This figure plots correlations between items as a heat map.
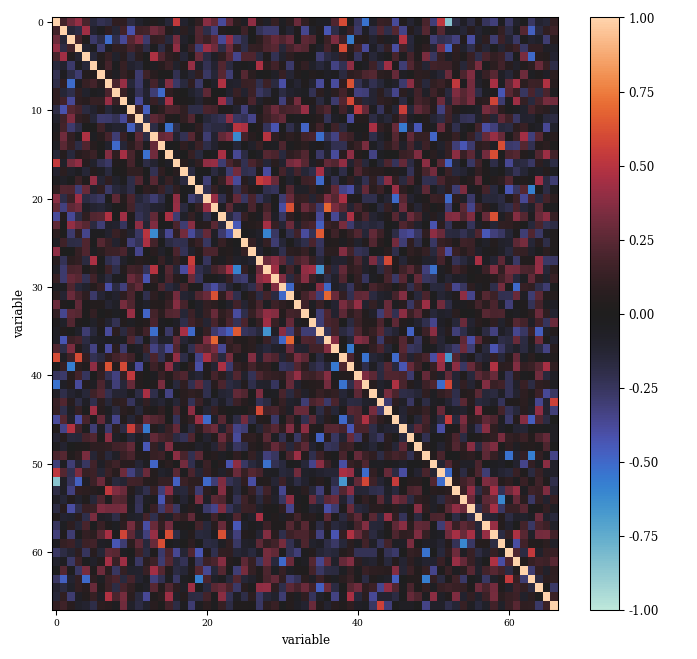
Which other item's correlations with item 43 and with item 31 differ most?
36
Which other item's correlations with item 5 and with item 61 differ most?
27
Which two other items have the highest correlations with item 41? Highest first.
52, 45
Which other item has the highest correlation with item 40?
10
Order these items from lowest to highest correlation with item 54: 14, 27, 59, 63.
59, 14, 63, 27
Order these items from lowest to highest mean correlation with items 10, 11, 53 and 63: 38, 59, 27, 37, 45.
45, 37, 27, 59, 38
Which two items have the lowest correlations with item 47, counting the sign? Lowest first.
35, 24
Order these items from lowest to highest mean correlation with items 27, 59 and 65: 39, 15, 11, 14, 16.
16, 11, 15, 39, 14
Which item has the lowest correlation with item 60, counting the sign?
49
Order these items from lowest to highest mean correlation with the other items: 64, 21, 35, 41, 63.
35, 63, 41, 21, 64
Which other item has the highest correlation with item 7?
39
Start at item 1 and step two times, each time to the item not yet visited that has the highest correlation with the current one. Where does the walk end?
13
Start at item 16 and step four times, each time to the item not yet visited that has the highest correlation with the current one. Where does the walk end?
20
